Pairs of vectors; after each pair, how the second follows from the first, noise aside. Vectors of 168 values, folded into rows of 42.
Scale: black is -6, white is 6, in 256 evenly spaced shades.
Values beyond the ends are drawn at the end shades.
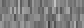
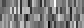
scaled up.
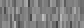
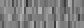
reversed.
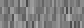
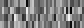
scaled up.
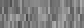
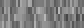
reversed.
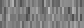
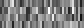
scaled up.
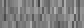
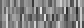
wrapped around, negated, scaled up.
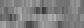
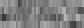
wrapped around.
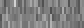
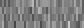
reversed.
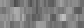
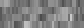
wrapped around.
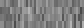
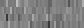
wrapped around, negated, partly zeroed.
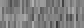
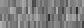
shuffled.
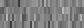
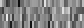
scaled up.
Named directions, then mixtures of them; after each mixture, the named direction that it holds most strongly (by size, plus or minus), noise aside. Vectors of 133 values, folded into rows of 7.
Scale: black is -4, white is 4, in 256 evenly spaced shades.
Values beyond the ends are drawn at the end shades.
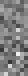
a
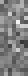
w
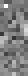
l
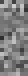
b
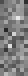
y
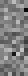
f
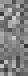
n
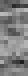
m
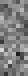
a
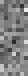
f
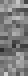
m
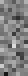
y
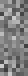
n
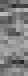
m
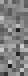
a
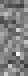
a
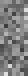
a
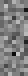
f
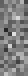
y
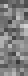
l
